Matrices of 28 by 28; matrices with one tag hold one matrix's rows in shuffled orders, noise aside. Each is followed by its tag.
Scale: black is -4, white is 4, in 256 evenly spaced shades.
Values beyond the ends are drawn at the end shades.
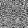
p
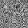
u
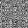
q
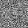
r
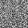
p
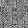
q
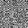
r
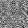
p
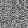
p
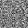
p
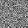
r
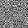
r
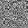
r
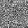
r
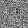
u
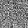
r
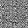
q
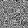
u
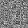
u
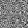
p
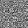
r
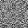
p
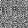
q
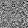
p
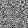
p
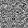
p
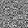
r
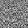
r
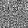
r
